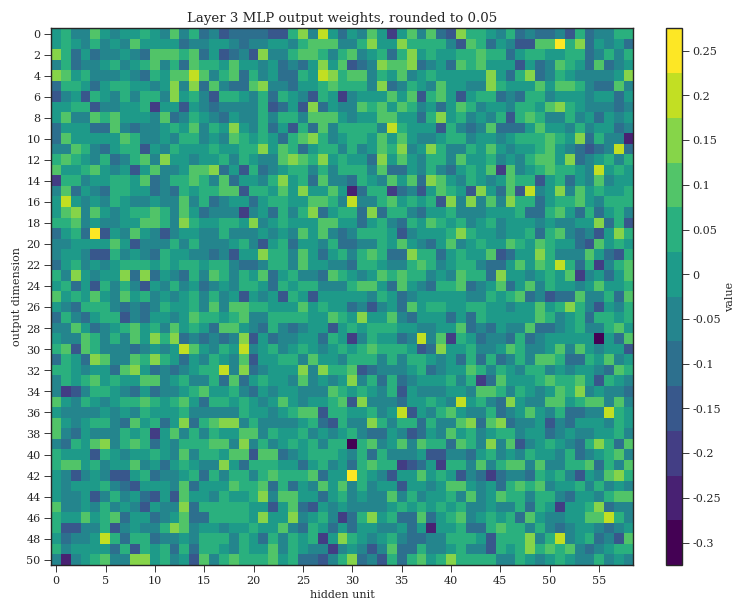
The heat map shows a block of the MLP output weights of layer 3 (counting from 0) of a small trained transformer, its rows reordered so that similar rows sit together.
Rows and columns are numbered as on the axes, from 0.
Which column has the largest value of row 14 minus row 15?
34
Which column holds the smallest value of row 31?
20
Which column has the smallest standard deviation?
3
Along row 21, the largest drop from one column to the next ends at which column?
45
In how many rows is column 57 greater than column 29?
20
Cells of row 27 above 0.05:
6
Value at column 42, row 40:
-0.1
